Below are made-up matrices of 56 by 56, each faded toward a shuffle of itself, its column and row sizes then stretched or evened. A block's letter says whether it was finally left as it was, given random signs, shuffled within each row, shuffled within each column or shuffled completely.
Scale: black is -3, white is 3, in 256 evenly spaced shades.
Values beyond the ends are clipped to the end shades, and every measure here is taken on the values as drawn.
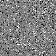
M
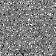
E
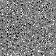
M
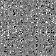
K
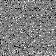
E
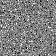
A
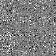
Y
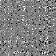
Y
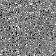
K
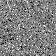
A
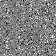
M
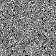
M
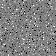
A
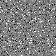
E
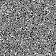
A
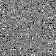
K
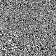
E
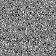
E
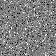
A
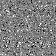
E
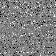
E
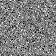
A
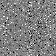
M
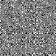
Y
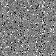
M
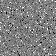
A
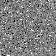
A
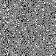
M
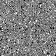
A
